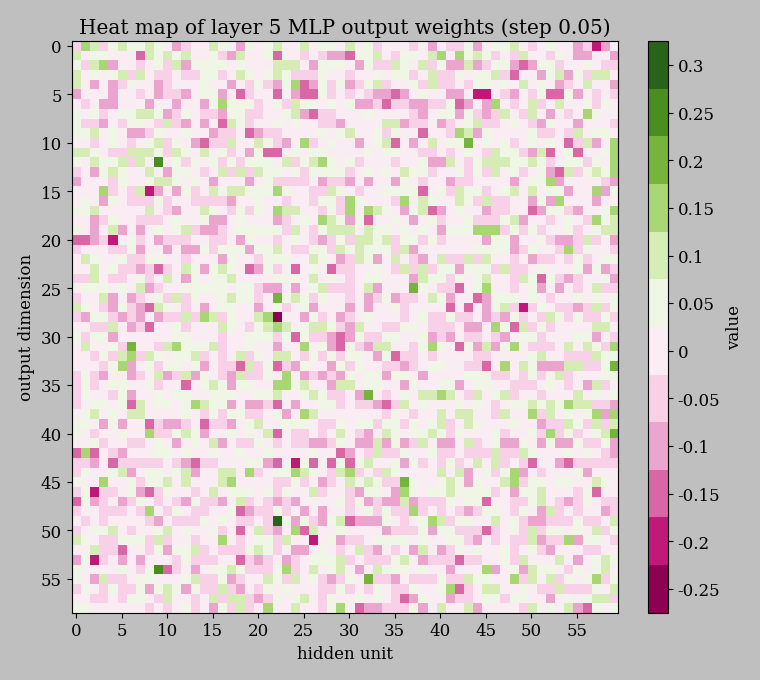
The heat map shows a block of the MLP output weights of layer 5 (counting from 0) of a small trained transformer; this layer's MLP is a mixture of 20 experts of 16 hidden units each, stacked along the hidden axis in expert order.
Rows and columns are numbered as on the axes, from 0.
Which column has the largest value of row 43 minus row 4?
25
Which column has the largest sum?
57
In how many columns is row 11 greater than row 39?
28
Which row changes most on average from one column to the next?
31
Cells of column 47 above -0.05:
46
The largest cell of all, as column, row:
22, 49
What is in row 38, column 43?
0.1
